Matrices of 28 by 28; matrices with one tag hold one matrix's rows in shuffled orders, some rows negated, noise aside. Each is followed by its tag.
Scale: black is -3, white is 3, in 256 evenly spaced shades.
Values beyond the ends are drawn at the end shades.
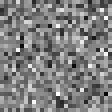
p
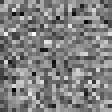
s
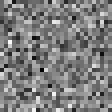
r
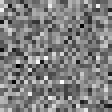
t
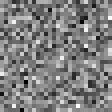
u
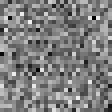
t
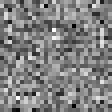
r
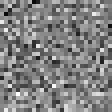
r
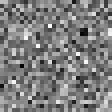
u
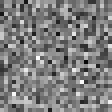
u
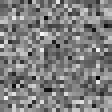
s
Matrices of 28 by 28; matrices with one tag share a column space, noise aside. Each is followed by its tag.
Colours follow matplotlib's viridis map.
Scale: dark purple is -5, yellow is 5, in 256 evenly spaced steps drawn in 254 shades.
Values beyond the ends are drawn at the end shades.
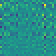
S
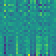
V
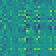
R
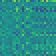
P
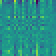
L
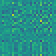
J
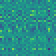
R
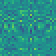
R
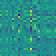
R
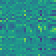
R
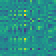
R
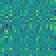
R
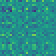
P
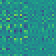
R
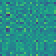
J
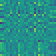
J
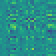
R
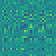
R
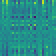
L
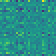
P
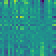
L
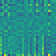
V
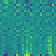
V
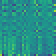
V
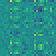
P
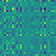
P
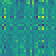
L
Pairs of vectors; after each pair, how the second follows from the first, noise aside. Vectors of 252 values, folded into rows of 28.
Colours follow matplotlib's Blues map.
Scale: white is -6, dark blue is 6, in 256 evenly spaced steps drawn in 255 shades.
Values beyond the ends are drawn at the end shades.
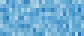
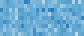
partly zeroed.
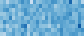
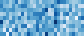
wrapped around, scaled up.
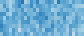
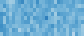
shrunk.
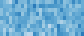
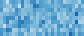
shuffled.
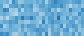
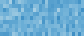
shrunk.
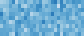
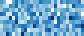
wrapped around, scaled up.
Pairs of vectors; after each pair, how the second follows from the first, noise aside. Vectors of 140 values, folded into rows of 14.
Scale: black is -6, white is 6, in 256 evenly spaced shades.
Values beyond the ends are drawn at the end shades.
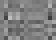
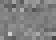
wrapped around, negated, partly zeroed.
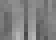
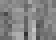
copied.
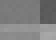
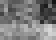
scaled up.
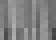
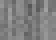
wrapped around, shrunk.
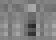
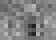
copied.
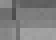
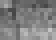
copied.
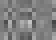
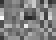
reversed, negated, scaled up.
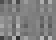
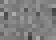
wrapped around, negated, partly zeroed.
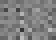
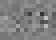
wrapped around, partly zeroed.
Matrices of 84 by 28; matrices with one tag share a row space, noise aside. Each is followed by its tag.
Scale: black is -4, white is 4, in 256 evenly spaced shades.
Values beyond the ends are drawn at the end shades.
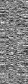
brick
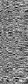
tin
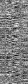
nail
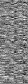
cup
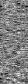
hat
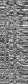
brick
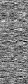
cup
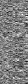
tin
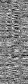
nail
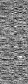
cup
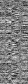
nail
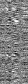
nail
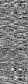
cup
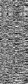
tin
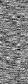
hat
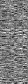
cup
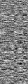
cup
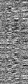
nail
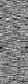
hat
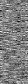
hat
